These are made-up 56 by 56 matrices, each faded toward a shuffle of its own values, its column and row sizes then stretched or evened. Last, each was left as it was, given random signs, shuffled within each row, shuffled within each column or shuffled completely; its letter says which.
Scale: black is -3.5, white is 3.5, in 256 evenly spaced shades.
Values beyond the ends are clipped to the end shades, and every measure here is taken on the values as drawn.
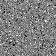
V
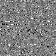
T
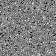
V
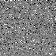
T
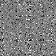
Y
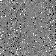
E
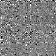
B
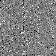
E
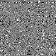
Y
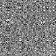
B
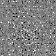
Y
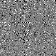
Y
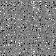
Y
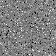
V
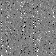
E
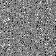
E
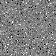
V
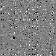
Y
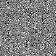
E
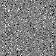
E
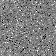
V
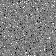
V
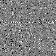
Y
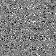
T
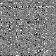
Y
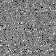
T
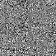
Y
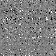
Y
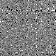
Y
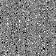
E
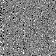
E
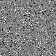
V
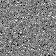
V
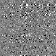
B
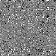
Y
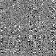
B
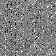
E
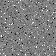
V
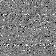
T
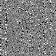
E
